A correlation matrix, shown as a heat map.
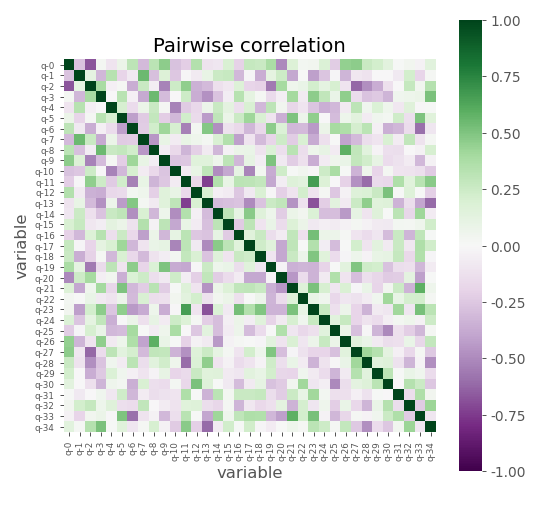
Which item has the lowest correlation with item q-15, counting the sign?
q-10
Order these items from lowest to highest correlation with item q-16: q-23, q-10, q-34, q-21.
q-34, q-10, q-21, q-23
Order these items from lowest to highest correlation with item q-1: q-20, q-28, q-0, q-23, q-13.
q-23, q-0, q-28, q-13, q-20
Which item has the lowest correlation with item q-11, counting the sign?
q-13
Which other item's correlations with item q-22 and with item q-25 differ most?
q-30
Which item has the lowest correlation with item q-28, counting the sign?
q-11
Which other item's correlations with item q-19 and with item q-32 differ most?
q-2
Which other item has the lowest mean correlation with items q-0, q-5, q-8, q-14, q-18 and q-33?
q-20
